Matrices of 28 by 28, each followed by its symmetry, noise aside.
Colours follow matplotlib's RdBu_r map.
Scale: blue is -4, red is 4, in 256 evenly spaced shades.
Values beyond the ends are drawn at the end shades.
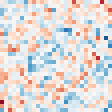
symmetric.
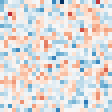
same after a half turn.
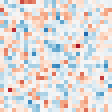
no symmetry.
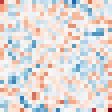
same after a half turn.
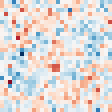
same after a half turn.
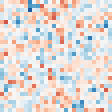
same after a half turn.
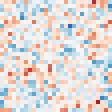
antisymmetric.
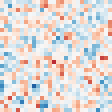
no symmetry.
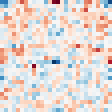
mirrored left to right.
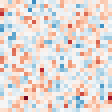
same after a half turn.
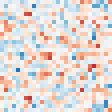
mirrored top to bottom.
